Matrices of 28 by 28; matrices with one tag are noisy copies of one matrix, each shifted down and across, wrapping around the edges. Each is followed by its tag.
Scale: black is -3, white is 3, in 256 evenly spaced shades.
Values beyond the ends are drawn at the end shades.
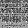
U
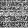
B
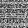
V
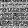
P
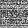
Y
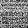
P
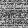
Y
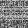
Y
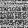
P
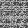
V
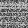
U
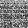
U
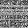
P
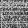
U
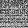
Y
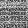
U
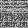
Y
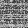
V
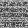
V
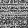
Y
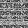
B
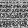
U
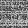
U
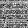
V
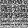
P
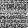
U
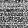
U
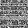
B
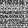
U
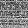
Y
